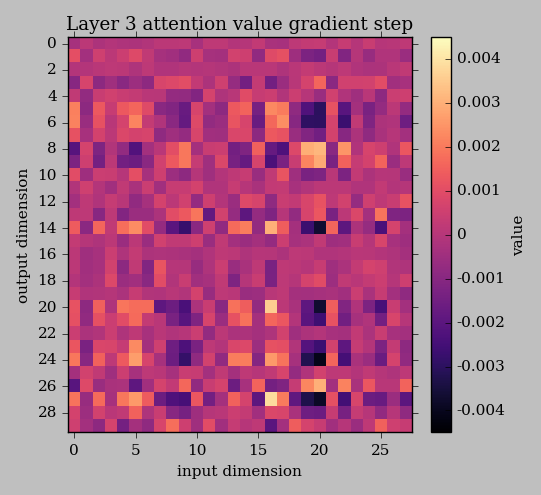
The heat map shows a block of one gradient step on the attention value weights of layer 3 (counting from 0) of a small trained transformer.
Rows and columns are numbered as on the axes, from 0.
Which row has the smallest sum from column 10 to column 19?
13
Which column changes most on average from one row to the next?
20
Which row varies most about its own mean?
27
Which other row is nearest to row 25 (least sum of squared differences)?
11
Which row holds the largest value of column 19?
8
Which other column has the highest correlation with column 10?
23
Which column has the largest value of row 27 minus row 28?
16
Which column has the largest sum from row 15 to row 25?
5
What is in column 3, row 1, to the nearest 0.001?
0
